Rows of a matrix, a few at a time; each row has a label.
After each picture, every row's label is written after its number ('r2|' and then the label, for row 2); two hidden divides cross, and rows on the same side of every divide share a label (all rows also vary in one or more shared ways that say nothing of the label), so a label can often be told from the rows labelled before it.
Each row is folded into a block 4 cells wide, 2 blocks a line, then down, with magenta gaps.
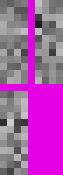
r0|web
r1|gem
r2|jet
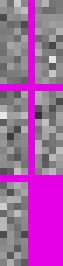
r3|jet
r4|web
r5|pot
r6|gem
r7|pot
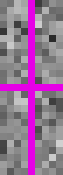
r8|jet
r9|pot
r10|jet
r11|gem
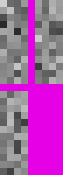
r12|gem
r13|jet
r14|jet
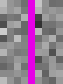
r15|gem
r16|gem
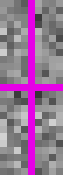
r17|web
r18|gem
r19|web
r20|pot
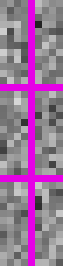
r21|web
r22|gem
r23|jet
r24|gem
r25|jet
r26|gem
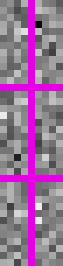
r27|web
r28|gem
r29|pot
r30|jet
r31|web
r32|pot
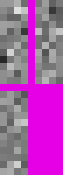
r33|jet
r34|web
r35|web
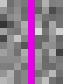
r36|gem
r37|web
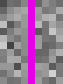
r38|pot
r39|pot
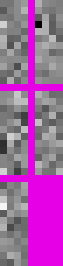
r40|pot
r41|gem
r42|jet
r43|gem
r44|pot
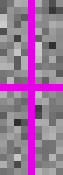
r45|pot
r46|web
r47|gem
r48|gem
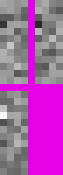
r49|gem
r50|gem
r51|pot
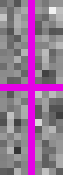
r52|pot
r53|jet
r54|jet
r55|gem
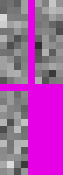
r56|pot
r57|jet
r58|web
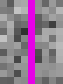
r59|jet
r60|jet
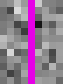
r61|jet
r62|gem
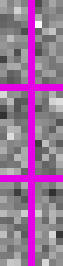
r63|jet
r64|pot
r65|gem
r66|jet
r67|web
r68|web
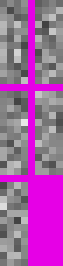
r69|web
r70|pot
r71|web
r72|gem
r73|pot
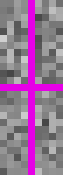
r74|jet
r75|jet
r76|pot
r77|web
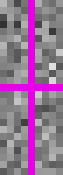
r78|gem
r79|gem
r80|jet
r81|gem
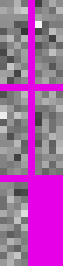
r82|jet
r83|pot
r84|pot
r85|jet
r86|web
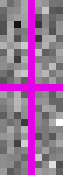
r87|jet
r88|gem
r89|jet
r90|web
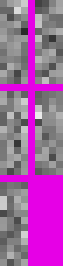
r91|jet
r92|pot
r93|jet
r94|pot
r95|pot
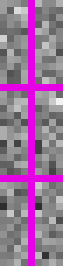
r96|jet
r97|gem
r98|jet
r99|jet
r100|gem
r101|gem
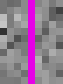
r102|pot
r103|web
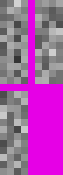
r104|jet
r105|web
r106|pot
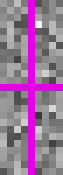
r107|jet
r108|pot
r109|web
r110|jet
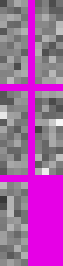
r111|pot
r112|web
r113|pot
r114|web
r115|gem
